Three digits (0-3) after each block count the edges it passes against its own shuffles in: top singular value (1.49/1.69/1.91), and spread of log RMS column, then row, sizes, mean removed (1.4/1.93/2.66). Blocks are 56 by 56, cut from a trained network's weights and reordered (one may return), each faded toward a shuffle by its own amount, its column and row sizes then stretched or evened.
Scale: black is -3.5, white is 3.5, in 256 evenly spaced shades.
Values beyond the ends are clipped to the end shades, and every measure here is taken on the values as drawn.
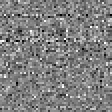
2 0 2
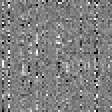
2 3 1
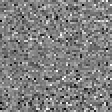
1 0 2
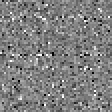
0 1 1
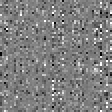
0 3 1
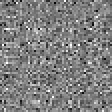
3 1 2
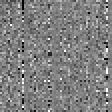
1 3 0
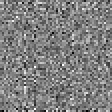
3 1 1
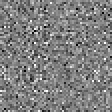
2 1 1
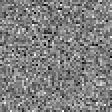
1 1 0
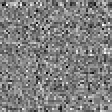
1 1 1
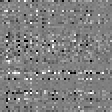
1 2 3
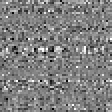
3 0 3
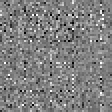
1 2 2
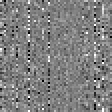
2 3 0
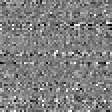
1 0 3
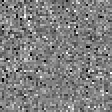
0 1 1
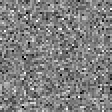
0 1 0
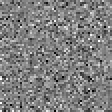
2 1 1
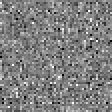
1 1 2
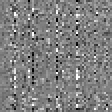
2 3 1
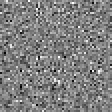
1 2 1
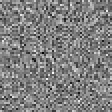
3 0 0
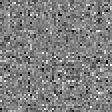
1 1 1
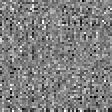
1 1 2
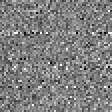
0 0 2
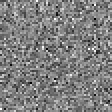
0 1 0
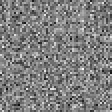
2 0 0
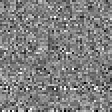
2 0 2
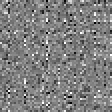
3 3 1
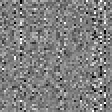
3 3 0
